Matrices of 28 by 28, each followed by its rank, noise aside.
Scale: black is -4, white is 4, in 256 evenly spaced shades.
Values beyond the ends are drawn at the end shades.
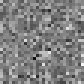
six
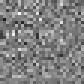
five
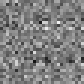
five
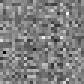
eight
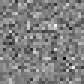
seven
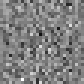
seven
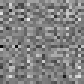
five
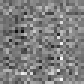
five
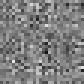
five
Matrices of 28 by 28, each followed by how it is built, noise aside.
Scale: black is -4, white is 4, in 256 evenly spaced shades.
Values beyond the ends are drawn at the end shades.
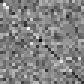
diagonal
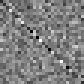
diagonal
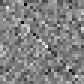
diagonal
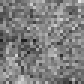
smooth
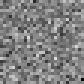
noise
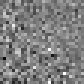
lower triangular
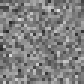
noise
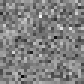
noise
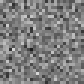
noise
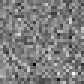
noise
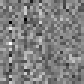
uneven columns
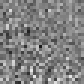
lower triangular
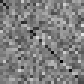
diagonal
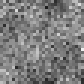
smooth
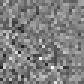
lower triangular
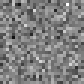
noise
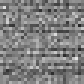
blocks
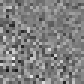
lower triangular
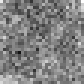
smooth
